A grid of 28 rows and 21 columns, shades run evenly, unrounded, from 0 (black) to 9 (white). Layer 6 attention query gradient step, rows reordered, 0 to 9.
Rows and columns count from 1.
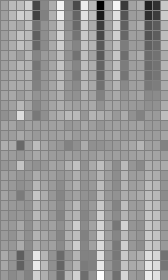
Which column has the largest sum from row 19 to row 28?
13
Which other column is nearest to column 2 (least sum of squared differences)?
7
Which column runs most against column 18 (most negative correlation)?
9
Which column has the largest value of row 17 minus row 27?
3
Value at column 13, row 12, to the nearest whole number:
6
